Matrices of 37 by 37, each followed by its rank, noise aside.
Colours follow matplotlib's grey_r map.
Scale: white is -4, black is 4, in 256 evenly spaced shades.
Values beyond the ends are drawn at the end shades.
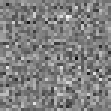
seven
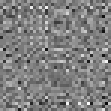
three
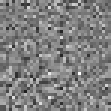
seven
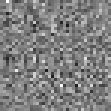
seven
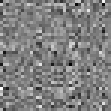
four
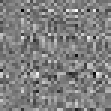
four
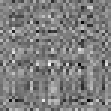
four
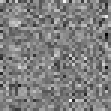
six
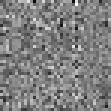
six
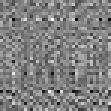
four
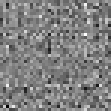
six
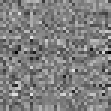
six
